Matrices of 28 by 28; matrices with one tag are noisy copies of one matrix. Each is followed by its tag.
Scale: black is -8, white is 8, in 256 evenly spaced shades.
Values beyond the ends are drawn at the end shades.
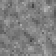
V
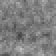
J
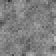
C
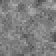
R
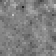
R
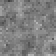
C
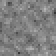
V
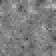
R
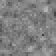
V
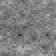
J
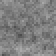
J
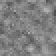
V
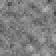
V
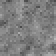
C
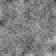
C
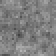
J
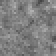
R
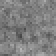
J
